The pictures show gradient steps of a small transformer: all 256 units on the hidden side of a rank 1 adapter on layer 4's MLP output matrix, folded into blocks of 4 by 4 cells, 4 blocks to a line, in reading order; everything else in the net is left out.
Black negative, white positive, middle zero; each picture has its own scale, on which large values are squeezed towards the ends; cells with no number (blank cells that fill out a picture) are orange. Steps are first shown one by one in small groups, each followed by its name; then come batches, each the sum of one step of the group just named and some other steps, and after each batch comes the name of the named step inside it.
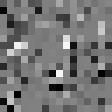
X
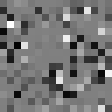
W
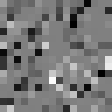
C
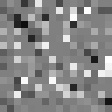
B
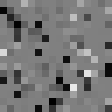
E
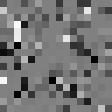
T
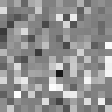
B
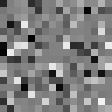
X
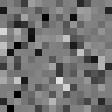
T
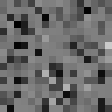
W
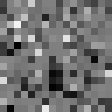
T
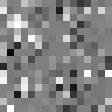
T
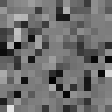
T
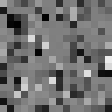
B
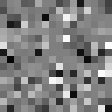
B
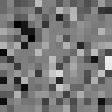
B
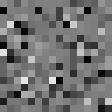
W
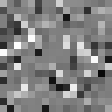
X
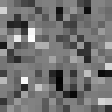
T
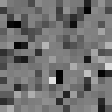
C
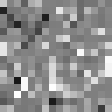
B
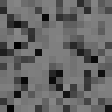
T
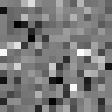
E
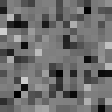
T
